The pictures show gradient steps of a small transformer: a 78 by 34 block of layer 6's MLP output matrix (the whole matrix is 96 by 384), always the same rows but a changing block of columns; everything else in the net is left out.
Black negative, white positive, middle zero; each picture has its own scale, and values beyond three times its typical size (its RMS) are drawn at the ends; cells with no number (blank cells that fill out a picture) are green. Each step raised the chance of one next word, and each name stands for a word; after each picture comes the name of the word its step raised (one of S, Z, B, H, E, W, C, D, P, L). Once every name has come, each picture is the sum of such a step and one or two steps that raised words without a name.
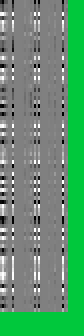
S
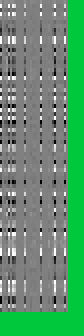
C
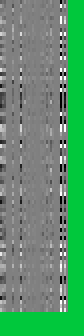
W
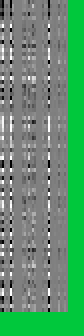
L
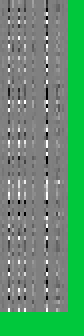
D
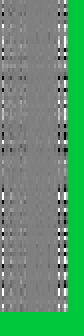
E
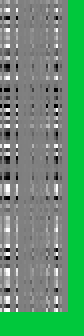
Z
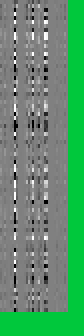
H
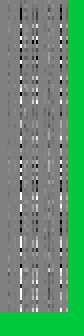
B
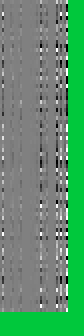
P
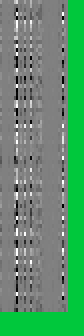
P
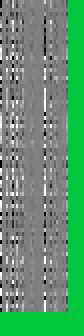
L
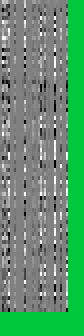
C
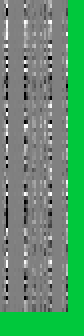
W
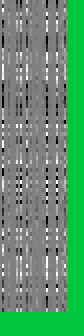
S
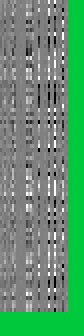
H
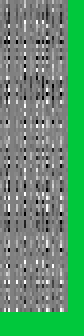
B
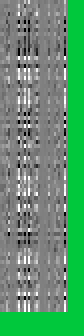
S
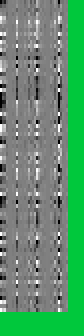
W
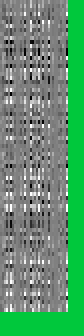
B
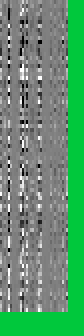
B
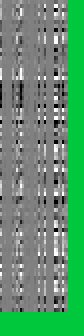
C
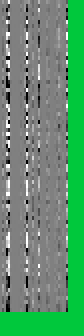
H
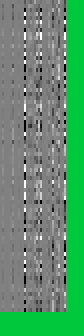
H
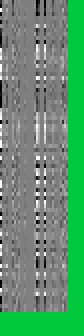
L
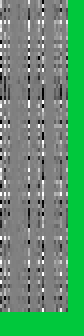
D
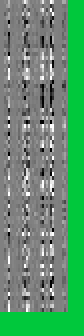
P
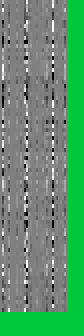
B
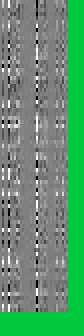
L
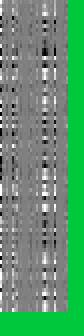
Z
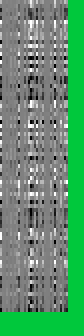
H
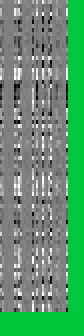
P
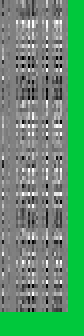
L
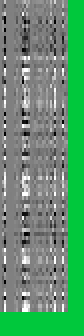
P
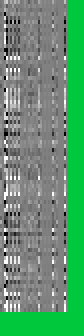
E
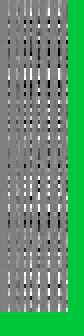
B
